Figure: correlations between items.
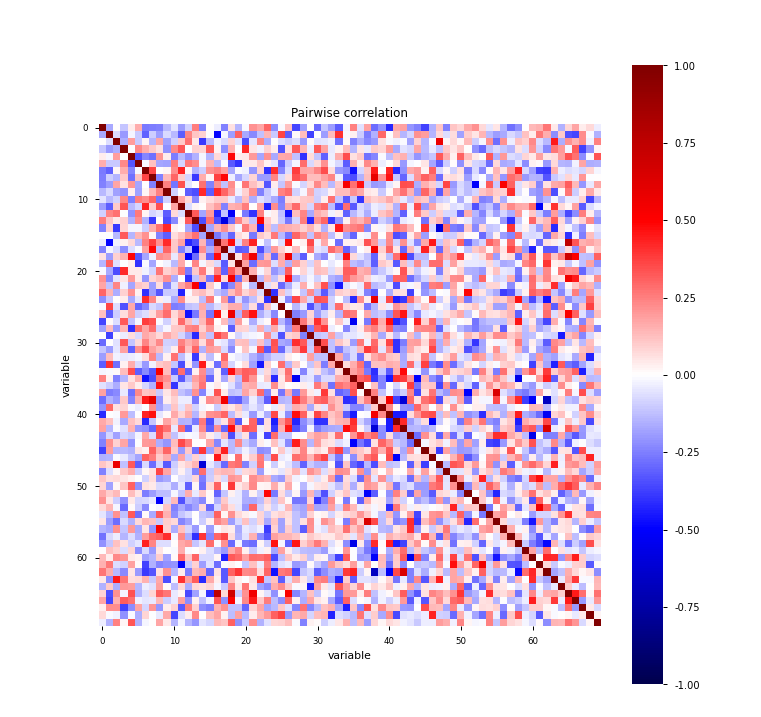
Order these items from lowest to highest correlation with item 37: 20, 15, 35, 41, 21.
41, 15, 21, 20, 35
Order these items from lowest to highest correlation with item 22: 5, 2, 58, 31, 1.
1, 58, 5, 2, 31
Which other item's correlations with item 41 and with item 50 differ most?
46
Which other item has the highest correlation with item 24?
38
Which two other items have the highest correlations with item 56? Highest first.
8, 43
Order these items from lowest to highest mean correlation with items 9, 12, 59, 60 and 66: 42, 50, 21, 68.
50, 68, 21, 42
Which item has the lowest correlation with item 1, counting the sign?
16
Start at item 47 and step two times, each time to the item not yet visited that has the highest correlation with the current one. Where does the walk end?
63
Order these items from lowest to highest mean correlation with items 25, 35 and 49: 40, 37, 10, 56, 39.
40, 10, 56, 39, 37
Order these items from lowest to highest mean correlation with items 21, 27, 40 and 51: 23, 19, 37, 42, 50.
37, 42, 19, 50, 23
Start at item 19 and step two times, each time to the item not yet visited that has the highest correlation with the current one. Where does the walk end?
42
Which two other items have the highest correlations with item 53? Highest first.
61, 49
